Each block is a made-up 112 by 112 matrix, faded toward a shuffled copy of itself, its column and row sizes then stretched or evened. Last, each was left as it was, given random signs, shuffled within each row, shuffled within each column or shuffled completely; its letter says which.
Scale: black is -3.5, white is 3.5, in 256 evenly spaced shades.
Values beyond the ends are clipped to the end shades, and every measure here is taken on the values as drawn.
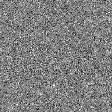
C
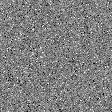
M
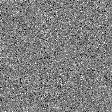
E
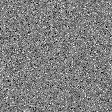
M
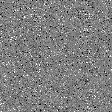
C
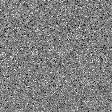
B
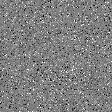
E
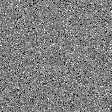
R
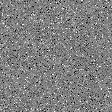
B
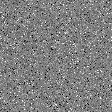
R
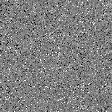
C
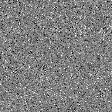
B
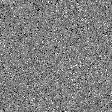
R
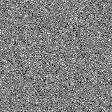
B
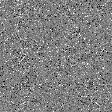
E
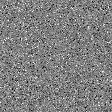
B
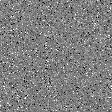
R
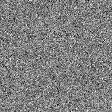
B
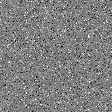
M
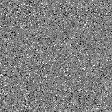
C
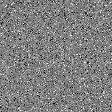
E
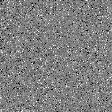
C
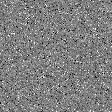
M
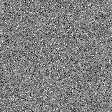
M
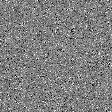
R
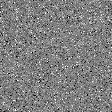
E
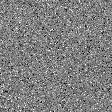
M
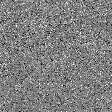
B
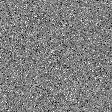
M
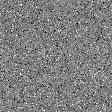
M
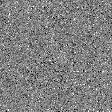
E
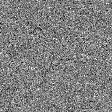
B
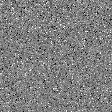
B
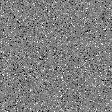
E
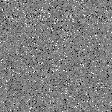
C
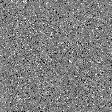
E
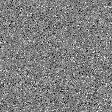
B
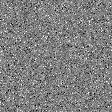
B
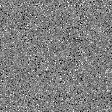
E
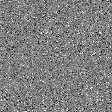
C
